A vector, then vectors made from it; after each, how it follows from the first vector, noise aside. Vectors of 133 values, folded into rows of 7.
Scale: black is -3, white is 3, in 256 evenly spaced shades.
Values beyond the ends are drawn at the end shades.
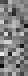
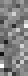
negated, partly zeroed.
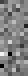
partly zeroed.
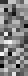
copied.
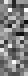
reversed, negated.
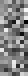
reversed, negated.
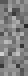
shrunk.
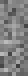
shrunk.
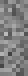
shrunk.
